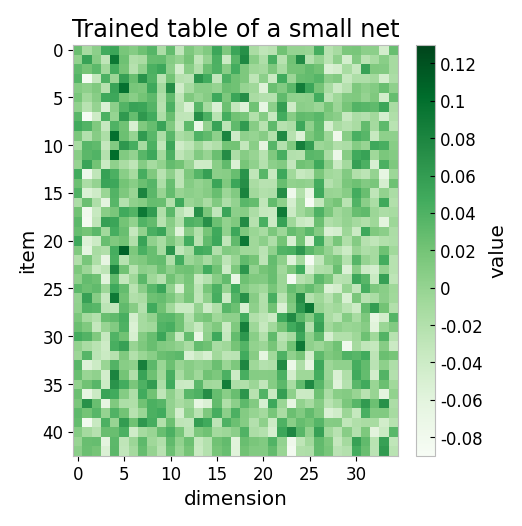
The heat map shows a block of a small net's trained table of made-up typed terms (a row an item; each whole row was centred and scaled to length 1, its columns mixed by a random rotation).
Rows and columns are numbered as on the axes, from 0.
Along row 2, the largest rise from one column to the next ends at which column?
31
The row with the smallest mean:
22
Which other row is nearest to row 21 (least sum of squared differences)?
4
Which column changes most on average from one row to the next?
1
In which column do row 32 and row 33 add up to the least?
25
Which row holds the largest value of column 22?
17
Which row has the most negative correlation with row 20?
27
